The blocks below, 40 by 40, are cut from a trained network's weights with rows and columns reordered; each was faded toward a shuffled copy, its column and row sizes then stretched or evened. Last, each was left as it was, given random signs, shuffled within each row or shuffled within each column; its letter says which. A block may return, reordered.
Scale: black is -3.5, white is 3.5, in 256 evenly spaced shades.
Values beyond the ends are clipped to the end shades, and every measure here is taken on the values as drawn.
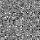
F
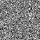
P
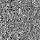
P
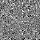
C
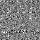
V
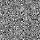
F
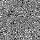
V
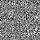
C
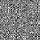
F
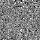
C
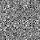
F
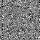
C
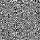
F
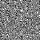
P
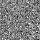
P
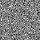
P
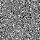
P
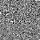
V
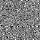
V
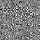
F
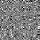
F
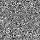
V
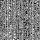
P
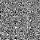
C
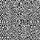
F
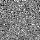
V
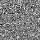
V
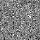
P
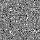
C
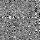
C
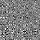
F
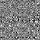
F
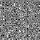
C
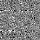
C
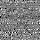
V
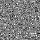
V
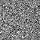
V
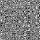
F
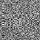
F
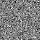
V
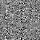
C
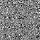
C
